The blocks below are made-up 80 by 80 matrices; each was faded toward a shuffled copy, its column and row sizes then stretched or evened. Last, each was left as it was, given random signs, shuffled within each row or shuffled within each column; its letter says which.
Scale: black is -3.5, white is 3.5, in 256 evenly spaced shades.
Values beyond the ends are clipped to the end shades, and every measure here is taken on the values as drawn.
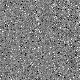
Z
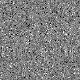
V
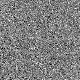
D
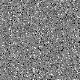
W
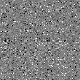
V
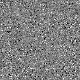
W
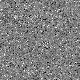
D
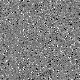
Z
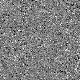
Z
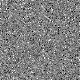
W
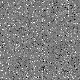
Z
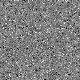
D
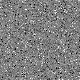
Z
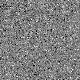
D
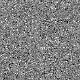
W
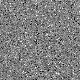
Z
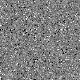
W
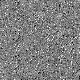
Z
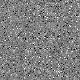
V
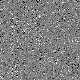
Z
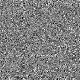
V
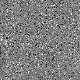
W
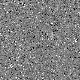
Z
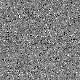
D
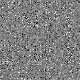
W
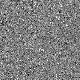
Z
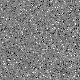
D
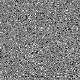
V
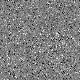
Z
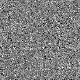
W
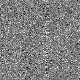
V
